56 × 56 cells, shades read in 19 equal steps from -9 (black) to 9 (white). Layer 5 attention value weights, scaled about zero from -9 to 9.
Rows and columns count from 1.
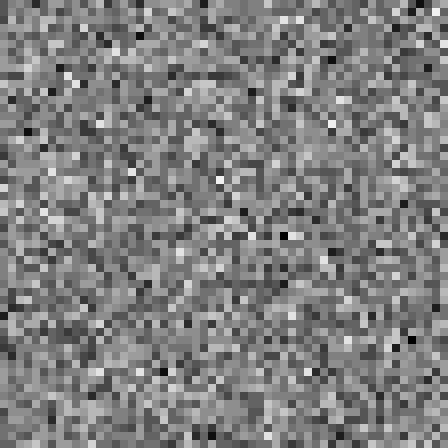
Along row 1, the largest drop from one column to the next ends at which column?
14
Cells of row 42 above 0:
23
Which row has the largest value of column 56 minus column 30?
6
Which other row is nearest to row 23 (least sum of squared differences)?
54
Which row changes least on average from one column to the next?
52
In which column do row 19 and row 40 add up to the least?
1
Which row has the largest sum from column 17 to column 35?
49
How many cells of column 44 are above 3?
5
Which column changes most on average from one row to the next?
50
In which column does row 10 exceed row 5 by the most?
13
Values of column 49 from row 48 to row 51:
-3 -2 1 3
